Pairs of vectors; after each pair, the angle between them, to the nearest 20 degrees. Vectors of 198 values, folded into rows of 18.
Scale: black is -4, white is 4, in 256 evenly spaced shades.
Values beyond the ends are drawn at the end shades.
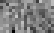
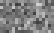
120 degrees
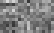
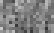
100 degrees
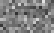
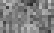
100 degrees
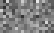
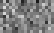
140 degrees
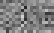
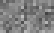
40 degrees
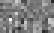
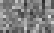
80 degrees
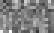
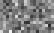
40 degrees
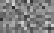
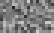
40 degrees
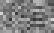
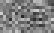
20 degrees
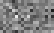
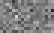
20 degrees
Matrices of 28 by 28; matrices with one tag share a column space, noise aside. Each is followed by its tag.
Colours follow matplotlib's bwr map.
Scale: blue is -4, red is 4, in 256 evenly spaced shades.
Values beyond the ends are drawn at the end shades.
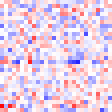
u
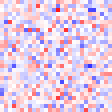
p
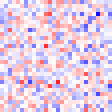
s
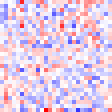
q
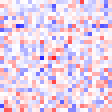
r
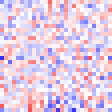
r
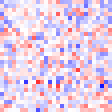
s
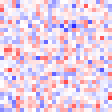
r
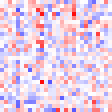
q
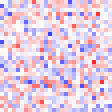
s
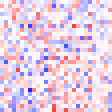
r
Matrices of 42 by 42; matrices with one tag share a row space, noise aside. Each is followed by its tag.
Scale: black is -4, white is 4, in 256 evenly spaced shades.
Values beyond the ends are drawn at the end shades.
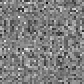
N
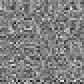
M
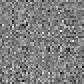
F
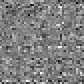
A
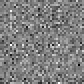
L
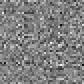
N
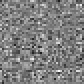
A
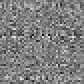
M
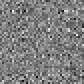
F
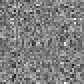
M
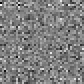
N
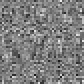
A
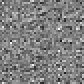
A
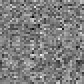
A
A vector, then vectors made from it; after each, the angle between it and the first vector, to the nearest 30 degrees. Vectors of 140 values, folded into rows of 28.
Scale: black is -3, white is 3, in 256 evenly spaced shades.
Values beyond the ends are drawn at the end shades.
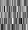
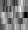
90 degrees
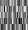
30 degrees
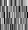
90 degrees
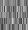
30 degrees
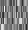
150 degrees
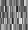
150 degrees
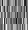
60 degrees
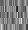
150 degrees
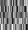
150 degrees
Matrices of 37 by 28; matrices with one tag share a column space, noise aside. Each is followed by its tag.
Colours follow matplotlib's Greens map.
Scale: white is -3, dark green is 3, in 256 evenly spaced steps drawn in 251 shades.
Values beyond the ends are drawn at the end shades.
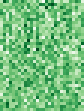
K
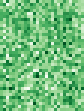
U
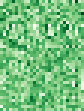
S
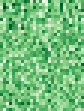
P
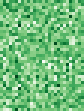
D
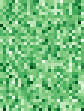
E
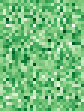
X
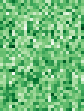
S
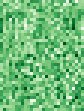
U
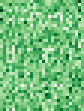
X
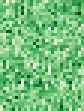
E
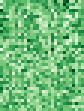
K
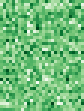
P
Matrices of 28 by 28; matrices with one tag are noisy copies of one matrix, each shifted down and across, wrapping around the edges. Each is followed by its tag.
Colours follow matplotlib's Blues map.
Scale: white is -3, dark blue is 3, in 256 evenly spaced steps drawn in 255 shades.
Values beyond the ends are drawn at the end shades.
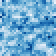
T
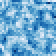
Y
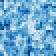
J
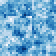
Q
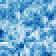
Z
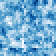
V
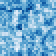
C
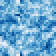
T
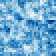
V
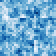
J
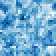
Q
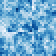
J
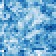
Q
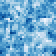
Q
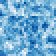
V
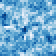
Z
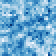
T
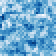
Z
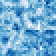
V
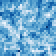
T
